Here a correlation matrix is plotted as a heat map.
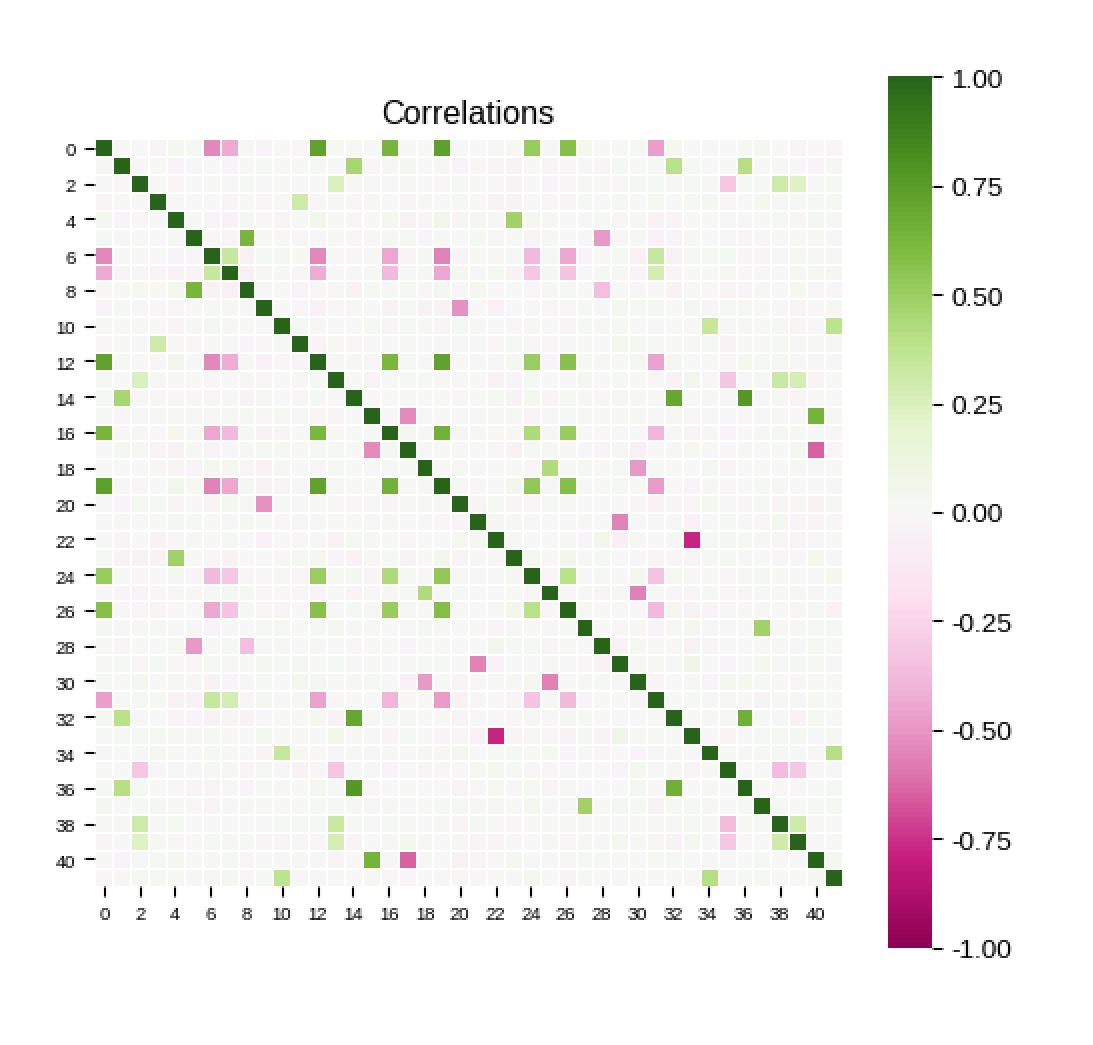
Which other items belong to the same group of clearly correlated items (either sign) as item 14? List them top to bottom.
1, 32, 36
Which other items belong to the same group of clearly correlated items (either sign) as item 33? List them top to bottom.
22
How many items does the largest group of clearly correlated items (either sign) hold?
9
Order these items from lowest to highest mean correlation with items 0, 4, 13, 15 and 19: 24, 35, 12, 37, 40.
35, 37, 40, 24, 12
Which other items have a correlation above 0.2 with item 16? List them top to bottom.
0, 12, 19, 24, 26
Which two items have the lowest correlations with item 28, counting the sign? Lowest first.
5, 8
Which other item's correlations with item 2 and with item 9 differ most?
20
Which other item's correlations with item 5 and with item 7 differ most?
8
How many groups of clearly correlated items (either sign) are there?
13
